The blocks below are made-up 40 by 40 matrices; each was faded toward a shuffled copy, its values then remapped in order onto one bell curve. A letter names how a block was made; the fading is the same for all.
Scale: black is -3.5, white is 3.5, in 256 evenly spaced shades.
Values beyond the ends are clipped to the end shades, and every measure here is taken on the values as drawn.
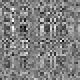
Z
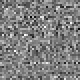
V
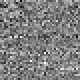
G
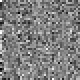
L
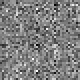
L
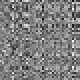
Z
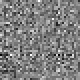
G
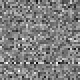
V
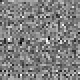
G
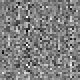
L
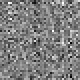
G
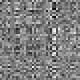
Z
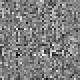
G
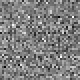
V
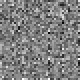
L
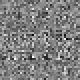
G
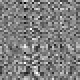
Z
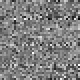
G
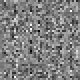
L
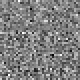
V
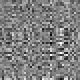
Z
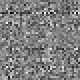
G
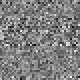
V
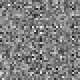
G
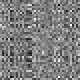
Z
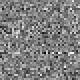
V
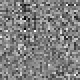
G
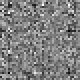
G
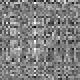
Z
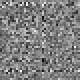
G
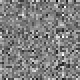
G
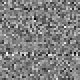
V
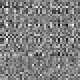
Z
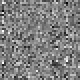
L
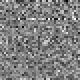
V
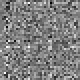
L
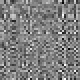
Z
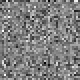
G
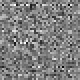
G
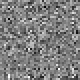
G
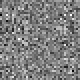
L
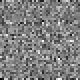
G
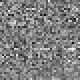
V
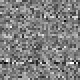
V
